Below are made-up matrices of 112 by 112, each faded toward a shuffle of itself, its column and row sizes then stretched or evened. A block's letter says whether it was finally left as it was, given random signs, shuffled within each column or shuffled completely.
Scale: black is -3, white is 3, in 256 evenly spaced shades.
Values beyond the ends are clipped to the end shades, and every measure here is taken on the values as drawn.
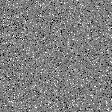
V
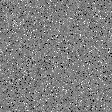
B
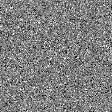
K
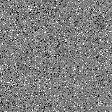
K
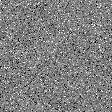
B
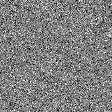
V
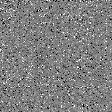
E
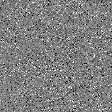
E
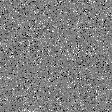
K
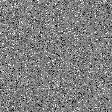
V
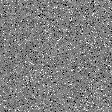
V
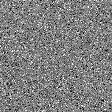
B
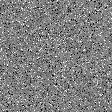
B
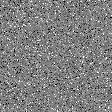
B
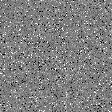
K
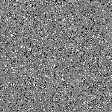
K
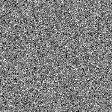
K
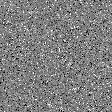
B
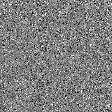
K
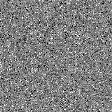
E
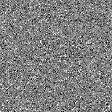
E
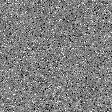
B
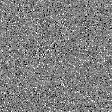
E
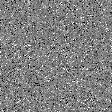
K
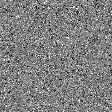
K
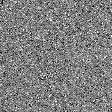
V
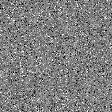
E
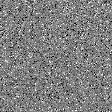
K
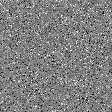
B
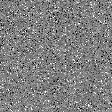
E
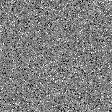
B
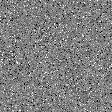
B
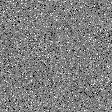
B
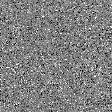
K
